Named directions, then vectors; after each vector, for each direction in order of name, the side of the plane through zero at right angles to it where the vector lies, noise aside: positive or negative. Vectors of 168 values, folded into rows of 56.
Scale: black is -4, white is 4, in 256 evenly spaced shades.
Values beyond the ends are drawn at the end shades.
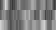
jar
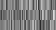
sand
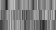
negative, positive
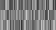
positive, negative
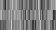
negative, negative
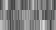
positive, negative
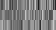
positive, positive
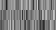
negative, positive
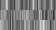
positive, negative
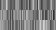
positive, negative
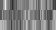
positive, positive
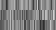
negative, positive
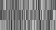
positive, positive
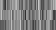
negative, negative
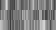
positive, negative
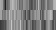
negative, negative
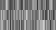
positive, negative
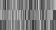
negative, negative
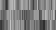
negative, positive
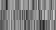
negative, positive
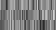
negative, positive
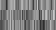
negative, positive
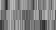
negative, positive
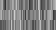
negative, negative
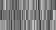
positive, positive
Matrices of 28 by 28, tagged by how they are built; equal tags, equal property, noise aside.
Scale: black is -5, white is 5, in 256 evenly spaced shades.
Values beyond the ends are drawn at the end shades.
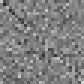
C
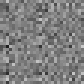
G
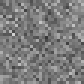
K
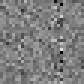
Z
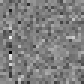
Z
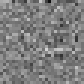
G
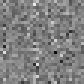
Z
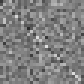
C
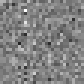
Z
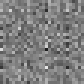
G
